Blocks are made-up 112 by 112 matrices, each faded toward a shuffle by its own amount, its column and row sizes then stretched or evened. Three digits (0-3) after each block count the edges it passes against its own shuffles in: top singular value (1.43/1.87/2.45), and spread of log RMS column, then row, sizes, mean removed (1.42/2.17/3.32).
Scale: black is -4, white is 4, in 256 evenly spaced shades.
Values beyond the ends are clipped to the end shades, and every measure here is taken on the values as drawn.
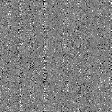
2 2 0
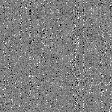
2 2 0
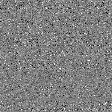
0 0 2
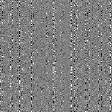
3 3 0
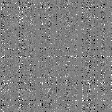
1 3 2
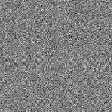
3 1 0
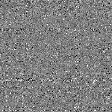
1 1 2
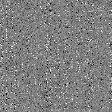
0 2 0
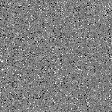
2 1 1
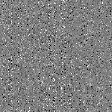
2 2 0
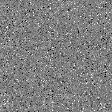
1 1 0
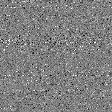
0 0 2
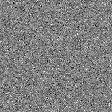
2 0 0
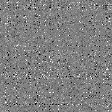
0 2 2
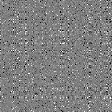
3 2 1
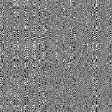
3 3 1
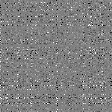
1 2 3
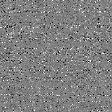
2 1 2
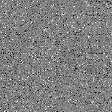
2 0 1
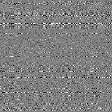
3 1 3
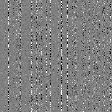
3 3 0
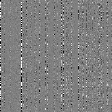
2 3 0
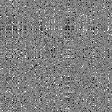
3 2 1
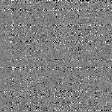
2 2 3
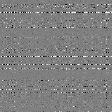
3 1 3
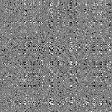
3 2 2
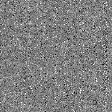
0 2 0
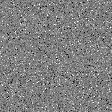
1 0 0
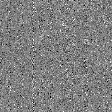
1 2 0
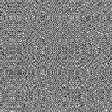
3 0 0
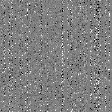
0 3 0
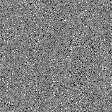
1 1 0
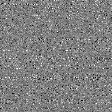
1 1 2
